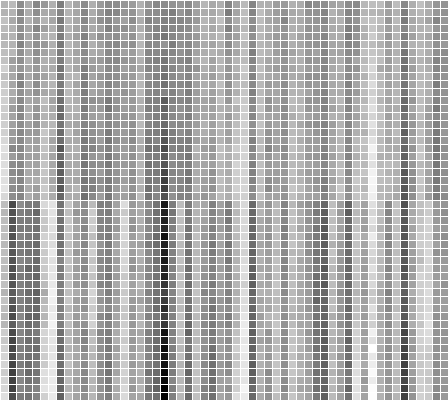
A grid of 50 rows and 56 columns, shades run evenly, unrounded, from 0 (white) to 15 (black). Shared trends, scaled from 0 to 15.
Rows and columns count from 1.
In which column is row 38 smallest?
7
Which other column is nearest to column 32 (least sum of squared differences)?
41
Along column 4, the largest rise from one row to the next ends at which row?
26
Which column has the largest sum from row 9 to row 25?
21
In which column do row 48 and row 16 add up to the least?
47
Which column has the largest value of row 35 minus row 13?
2
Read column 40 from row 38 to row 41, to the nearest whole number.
9 8 8 8
